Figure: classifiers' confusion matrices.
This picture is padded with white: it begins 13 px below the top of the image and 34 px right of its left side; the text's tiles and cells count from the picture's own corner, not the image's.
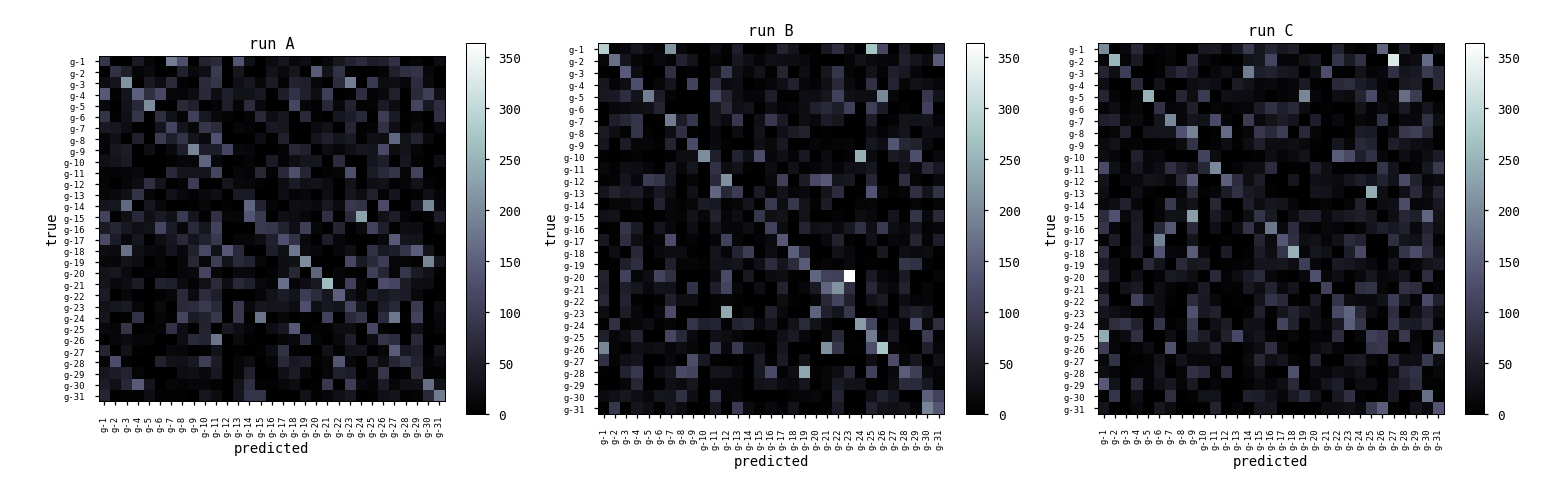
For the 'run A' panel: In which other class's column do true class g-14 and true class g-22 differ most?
g-30
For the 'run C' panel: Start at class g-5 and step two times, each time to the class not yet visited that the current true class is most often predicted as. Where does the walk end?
g-8
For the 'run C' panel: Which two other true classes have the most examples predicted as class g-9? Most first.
g-15, g-8
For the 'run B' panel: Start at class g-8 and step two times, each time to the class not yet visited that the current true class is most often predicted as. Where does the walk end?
g-9
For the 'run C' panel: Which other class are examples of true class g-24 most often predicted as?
g-23
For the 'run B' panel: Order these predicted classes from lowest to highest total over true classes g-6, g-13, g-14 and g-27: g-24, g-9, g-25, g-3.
g-24, g-3, g-9, g-25
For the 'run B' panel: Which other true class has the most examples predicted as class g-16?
g-28
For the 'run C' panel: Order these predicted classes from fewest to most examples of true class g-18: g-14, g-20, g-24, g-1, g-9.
g-14, g-20, g-1, g-24, g-9
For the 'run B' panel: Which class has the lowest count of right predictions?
g-14
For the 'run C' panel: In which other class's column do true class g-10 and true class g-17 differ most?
g-6
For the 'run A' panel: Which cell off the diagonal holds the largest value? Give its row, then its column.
g-15, g-24
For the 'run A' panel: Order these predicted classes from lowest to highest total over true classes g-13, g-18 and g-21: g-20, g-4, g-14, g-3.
g-20, g-14, g-4, g-3
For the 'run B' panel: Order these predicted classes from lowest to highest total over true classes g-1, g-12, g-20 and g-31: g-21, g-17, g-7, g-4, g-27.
g-27, g-4, g-17, g-21, g-7
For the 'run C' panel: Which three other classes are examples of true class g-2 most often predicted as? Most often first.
g-27, g-30, g-16
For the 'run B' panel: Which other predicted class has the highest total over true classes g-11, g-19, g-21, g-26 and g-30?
g-22
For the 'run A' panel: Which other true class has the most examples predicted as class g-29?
g-18
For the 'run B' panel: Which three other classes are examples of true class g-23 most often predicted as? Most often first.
g-12, g-20, g-7
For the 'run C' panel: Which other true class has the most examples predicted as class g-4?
g-22
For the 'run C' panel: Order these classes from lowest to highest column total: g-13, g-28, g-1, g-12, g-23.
g-13, g-12, g-23, g-28, g-1
